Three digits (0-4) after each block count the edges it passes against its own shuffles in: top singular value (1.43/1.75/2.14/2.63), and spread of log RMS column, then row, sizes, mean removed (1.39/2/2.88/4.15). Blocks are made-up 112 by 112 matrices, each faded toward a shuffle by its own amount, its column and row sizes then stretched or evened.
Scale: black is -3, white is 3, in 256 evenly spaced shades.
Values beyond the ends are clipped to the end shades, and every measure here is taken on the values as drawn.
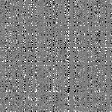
2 4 3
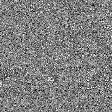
1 0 1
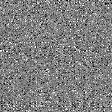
2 0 2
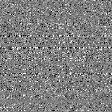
3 0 3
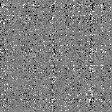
0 3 3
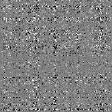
2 3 3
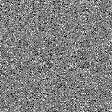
2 1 0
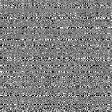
4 1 4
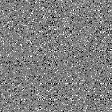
3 1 2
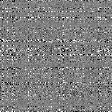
0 3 4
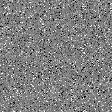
2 1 0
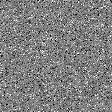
0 0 1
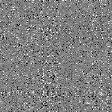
2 2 2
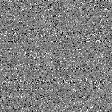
2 0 2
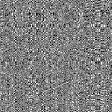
4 2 2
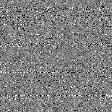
2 1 3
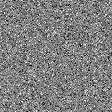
2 0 0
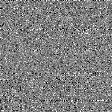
2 0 2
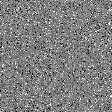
0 1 0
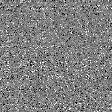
2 0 2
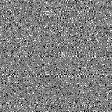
3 0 2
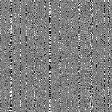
4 4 0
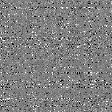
2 2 3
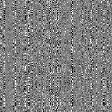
4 4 1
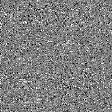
2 1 2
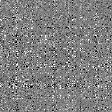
0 3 3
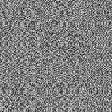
4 0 0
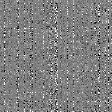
0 4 2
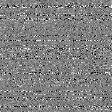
0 1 4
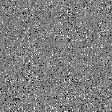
1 2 2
